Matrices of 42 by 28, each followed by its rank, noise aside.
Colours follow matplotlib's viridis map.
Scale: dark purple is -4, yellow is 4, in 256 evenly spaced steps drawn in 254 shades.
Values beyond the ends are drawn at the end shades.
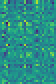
two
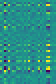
one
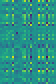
one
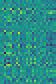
three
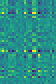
one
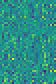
four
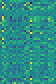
three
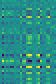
one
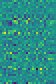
four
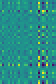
one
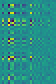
one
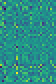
four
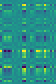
one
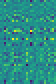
three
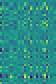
two
